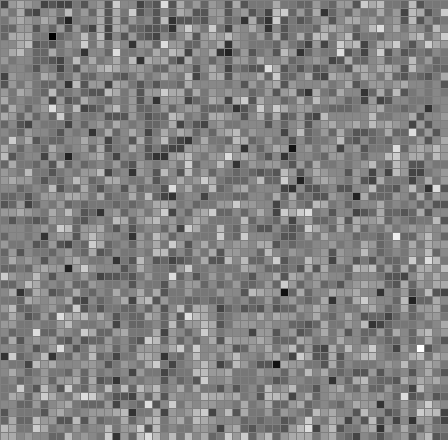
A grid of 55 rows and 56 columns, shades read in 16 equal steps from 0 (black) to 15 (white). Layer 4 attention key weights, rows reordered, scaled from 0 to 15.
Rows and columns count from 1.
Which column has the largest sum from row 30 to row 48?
54
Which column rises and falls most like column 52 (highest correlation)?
17
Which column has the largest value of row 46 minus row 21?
30
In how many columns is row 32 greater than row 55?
20
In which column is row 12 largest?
21
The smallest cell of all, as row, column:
5, 7
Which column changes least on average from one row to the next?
3
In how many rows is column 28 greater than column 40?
24
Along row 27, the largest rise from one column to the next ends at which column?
36
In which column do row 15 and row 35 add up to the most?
22
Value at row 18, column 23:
4
